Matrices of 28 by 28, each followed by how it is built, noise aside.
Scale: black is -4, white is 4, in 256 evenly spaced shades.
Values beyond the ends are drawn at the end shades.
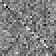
diagonal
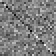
diagonal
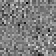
block diagonal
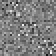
block diagonal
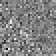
lower triangular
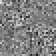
block diagonal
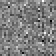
uneven columns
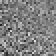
lower triangular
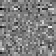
low rank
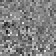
lower triangular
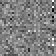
uneven columns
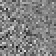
lower triangular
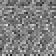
repeating columns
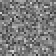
repeating columns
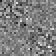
block diagonal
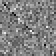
diagonal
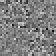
block diagonal
